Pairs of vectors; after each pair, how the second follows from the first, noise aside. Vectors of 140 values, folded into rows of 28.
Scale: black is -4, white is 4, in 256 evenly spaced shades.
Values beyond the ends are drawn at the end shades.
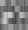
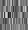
sign-scrambled.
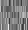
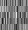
wrapped around.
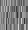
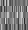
sign-scrambled.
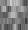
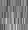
reversed, partly zeroed.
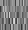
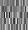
negated.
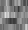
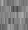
reversed, shrunk.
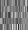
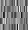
negated.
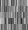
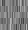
reversed, partly zeroed.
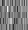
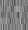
reversed, shrunk.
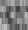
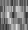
negated.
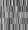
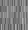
reversed, shrunk.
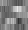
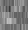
reversed, shrunk.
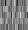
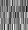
wrapped around.
